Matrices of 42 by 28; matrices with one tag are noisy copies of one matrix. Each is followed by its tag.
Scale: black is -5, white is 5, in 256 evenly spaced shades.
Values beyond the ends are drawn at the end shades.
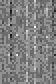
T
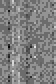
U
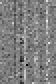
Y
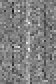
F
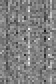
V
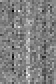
F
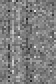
U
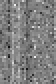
U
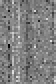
U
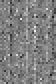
T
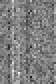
U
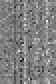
Y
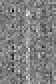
F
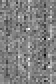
V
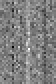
F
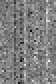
Y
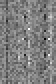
V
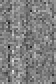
U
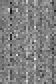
T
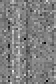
U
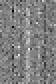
F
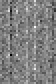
T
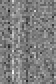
U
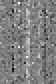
F
